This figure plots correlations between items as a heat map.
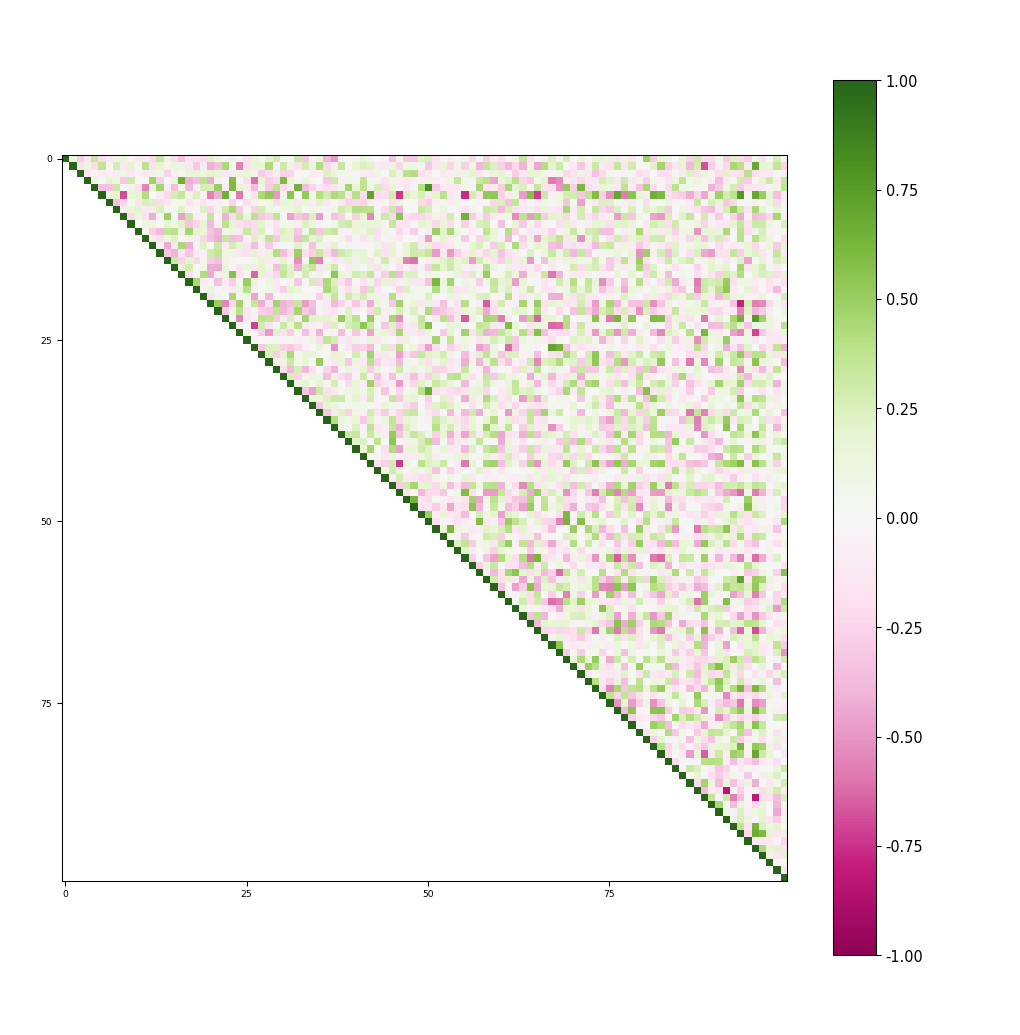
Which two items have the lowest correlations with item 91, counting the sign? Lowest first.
87, 74
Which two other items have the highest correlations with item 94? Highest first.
48, 47
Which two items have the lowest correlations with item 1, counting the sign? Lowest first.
88, 24
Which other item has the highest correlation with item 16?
3
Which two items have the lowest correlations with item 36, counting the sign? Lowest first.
87, 75
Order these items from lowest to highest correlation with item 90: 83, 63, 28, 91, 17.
91, 63, 17, 83, 28
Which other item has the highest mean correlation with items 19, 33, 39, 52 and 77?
45
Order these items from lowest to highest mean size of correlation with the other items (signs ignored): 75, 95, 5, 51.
51, 75, 95, 5
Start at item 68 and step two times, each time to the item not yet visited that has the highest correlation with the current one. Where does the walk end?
67
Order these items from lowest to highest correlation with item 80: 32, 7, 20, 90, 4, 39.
39, 90, 7, 20, 4, 32
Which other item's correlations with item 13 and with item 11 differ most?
4
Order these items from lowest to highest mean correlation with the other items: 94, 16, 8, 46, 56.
46, 8, 94, 56, 16
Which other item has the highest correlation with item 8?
55
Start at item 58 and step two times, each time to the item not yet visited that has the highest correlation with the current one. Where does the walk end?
5
